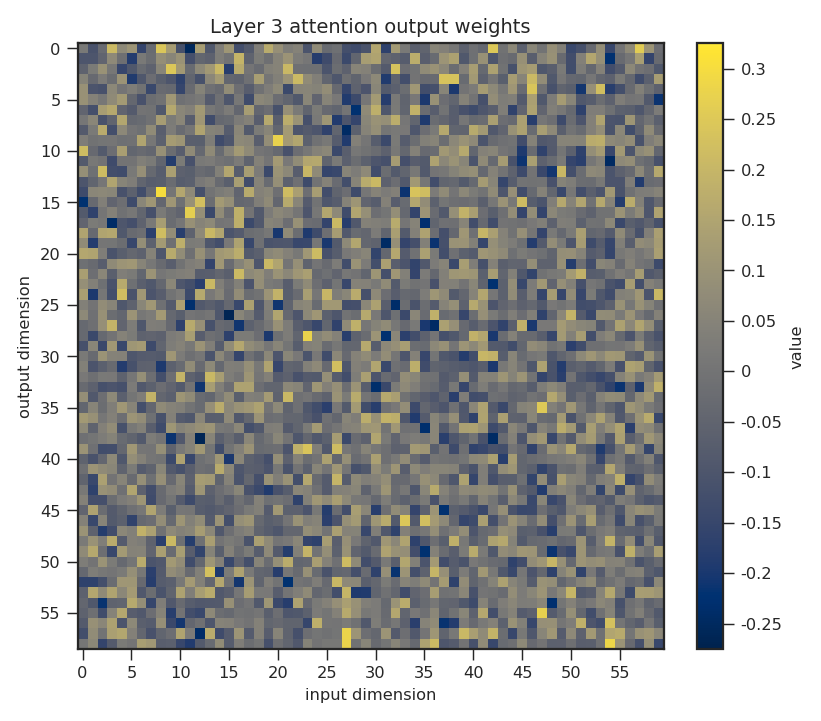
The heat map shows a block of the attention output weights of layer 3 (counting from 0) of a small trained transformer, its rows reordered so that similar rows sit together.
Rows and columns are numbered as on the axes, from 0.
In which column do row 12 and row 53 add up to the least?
26
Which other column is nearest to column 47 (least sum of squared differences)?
18
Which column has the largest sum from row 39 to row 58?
27
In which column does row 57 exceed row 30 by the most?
39
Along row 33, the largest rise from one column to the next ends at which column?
13
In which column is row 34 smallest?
38
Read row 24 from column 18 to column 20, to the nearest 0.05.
0 0.1 0.2
